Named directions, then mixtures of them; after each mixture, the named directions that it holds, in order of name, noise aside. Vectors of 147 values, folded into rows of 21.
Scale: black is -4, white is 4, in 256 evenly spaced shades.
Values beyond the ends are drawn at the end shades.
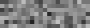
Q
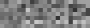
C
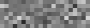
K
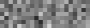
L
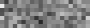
K, L, Q.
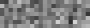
C, L, Q.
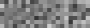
C, K, L.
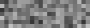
L, Q.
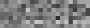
C.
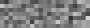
C, K, Q.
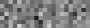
L.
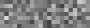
K, L, Q.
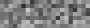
C.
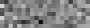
K, L, Q.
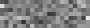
K, L, Q.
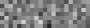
L.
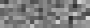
C, K, Q.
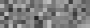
L.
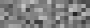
C, K, L.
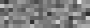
C, K, Q.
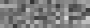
C, K.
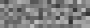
C, Q.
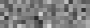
L.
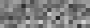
C, Q.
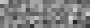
C, L, Q.
